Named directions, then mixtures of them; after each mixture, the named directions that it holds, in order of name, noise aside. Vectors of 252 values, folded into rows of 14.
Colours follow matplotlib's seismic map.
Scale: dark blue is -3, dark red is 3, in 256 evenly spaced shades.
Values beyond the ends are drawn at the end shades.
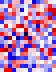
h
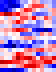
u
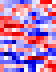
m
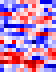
m, u.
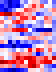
u.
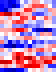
u.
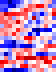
m, u.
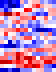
u.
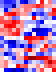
m, u.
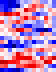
u.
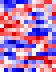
m, u.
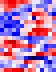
m, u.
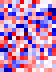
h.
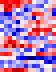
m, u.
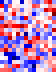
h, m.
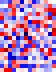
h.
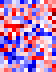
h, m.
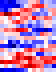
u.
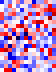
h.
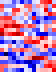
m.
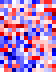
h, m.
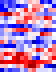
m, u.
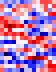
m.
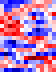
m, u.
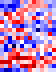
h, u.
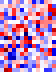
h.
